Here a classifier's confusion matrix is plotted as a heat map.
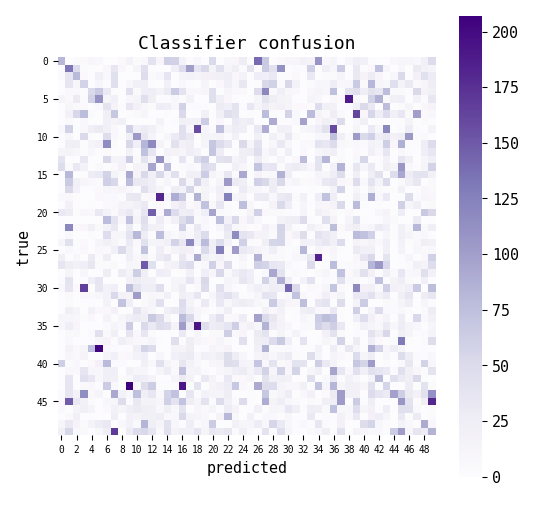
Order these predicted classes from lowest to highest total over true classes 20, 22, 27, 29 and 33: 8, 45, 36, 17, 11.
8, 45, 17, 36, 11
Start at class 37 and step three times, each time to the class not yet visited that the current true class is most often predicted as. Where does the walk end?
7
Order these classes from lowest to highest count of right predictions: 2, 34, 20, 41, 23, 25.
25, 41, 34, 2, 20, 23
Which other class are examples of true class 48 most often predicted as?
11
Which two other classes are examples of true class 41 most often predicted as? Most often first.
36, 16
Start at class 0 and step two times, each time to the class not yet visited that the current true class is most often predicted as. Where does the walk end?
34
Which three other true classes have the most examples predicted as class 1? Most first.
45, 22, 15
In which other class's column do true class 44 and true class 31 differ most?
3
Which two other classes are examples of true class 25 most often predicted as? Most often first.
21, 23
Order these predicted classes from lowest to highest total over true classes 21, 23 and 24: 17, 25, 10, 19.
25, 10, 19, 17
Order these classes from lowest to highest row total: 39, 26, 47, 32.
47, 39, 32, 26
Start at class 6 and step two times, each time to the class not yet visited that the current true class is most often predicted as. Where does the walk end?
9
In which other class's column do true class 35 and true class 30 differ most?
18
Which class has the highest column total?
16
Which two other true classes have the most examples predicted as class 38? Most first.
5, 4
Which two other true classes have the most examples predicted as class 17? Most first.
24, 1
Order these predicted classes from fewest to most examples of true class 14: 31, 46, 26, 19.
46, 31, 19, 26
